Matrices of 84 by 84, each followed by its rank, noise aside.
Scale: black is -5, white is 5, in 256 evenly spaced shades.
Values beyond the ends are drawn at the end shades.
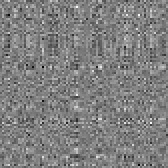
three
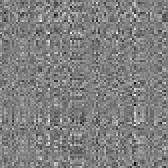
five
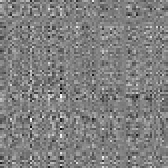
five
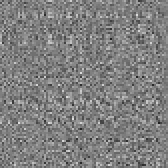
seven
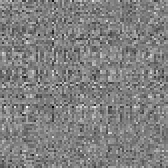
five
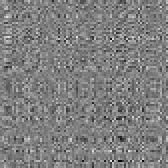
five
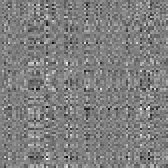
four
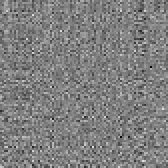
five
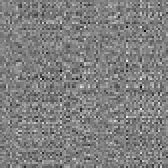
six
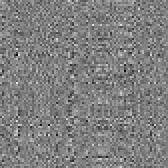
six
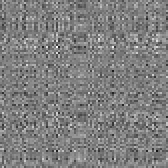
four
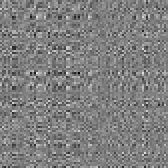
four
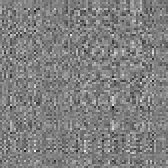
five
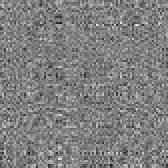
seven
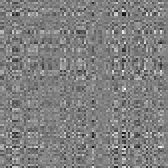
three
